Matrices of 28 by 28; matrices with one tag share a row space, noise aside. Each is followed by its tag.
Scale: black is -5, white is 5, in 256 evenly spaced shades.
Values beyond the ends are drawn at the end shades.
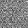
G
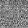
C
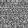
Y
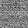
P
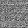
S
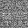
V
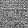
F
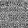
C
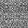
Y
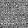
S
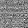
F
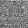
C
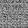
G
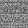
Y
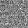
C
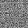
C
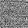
S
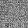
C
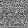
F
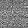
G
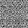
G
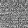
C
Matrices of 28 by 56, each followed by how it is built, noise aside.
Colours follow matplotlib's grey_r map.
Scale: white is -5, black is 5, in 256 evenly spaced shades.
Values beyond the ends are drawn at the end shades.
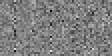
uneven columns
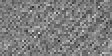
Hankel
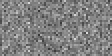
repeating rows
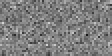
repeating columns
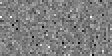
sparse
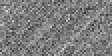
Hankel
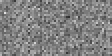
repeating rows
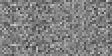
repeating rows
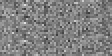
repeating rows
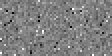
sparse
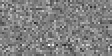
uneven rows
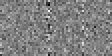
uneven columns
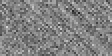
Toeplitz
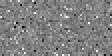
sparse
